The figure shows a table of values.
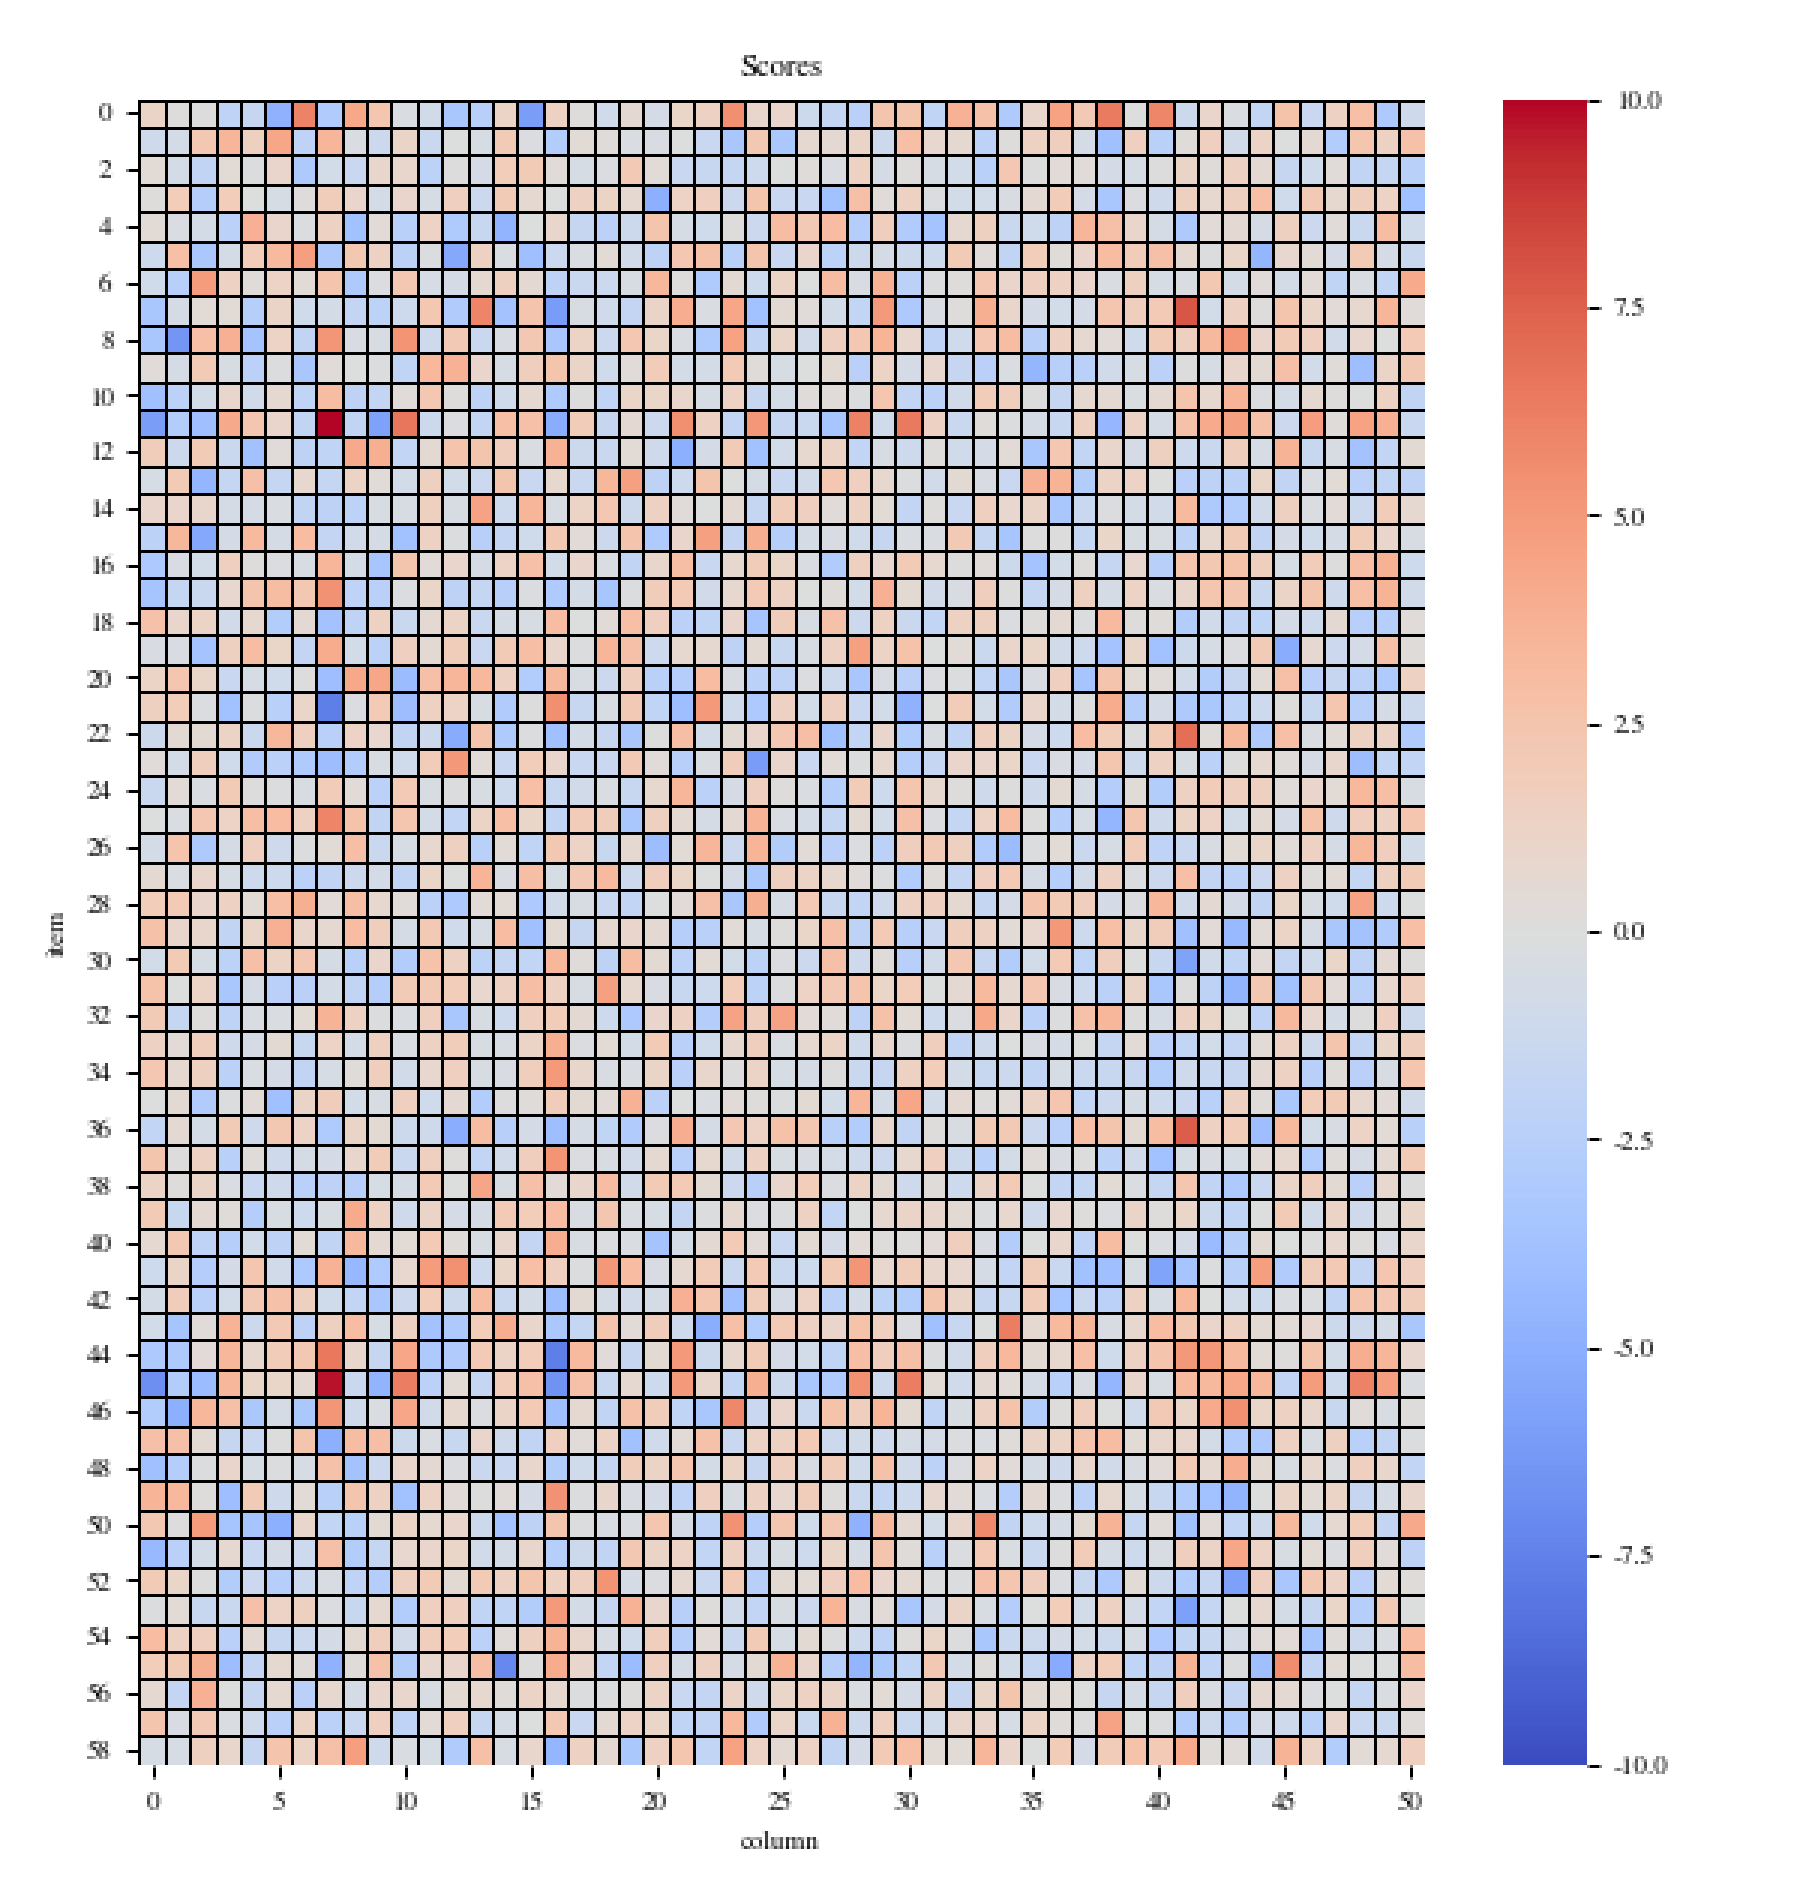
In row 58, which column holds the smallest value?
16
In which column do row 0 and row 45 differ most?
7
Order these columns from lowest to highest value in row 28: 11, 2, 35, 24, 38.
11, 38, 2, 35, 24
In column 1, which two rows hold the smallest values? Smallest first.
8, 46
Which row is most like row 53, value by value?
30
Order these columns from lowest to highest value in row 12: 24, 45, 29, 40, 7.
24, 7, 29, 40, 45
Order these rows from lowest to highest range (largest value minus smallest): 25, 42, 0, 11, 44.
42, 25, 0, 44, 11
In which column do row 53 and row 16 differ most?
41
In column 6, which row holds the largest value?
0
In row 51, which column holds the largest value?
43
